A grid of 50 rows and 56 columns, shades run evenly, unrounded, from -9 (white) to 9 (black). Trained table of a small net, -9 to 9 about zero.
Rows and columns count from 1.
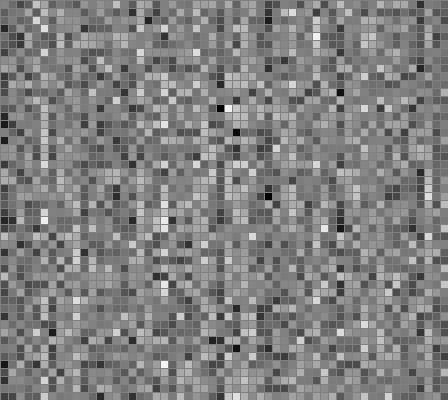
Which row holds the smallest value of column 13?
8
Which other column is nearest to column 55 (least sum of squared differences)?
7
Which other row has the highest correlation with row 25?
24
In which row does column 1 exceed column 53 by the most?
46
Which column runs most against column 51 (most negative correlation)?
53
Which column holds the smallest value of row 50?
30
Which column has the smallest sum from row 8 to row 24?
6
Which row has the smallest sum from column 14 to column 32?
23
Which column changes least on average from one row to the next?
47
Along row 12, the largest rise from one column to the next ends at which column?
43
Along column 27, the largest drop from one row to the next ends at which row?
44
